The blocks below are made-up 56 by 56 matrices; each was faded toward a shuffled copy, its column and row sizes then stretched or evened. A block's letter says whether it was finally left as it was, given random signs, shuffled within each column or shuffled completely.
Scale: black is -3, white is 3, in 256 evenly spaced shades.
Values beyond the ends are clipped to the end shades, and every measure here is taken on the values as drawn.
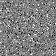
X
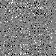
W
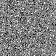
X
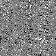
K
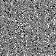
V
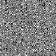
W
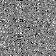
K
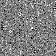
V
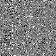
K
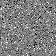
X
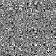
W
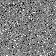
X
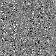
V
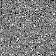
K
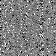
V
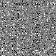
K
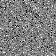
X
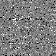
K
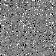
K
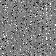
V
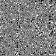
K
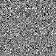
K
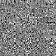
W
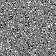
V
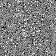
X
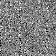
V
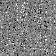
V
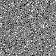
V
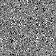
K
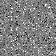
V
